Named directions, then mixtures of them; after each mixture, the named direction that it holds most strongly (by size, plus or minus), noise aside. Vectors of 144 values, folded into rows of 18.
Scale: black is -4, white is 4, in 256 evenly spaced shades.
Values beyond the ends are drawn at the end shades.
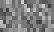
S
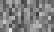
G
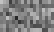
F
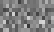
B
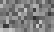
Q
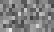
G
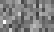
G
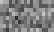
F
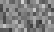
S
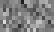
S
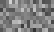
F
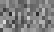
B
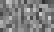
S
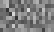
F
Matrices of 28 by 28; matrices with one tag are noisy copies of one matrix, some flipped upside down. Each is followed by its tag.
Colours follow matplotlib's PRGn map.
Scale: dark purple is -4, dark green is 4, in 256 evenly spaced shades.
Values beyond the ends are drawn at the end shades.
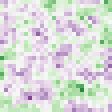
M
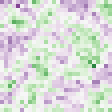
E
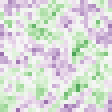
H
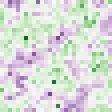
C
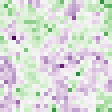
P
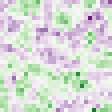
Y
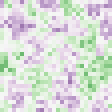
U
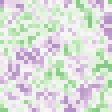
C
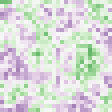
E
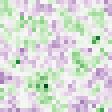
H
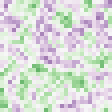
Y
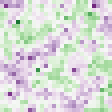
C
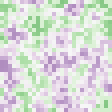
P
